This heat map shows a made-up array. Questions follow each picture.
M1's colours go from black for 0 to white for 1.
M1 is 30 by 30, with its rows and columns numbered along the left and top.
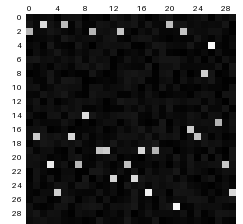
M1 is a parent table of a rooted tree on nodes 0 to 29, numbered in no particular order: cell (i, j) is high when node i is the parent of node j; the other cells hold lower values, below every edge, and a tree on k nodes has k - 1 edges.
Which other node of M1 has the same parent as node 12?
15
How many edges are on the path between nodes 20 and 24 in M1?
3
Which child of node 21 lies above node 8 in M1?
14
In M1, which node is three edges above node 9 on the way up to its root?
17
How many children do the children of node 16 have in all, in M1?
2
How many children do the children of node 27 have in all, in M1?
4
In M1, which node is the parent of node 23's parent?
19
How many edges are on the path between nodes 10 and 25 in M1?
9
